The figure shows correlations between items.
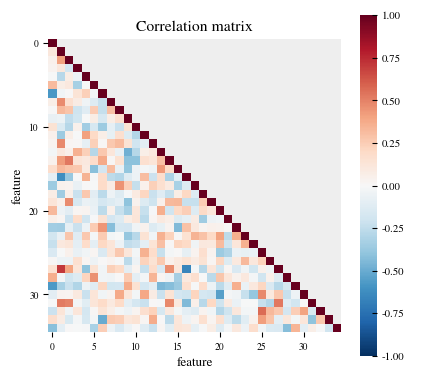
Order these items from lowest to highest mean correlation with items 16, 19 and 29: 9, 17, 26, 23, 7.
7, 17, 9, 26, 23
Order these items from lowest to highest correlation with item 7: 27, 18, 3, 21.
21, 18, 3, 27
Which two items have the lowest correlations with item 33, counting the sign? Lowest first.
6, 31
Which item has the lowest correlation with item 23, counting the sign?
9
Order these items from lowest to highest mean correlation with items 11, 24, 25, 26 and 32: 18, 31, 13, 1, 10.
31, 10, 1, 13, 18
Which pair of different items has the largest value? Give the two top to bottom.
1, 27
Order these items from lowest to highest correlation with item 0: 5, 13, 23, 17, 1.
17, 23, 13, 1, 5
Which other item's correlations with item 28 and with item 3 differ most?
5
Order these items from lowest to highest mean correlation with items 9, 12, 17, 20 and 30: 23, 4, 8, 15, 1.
15, 4, 23, 1, 8
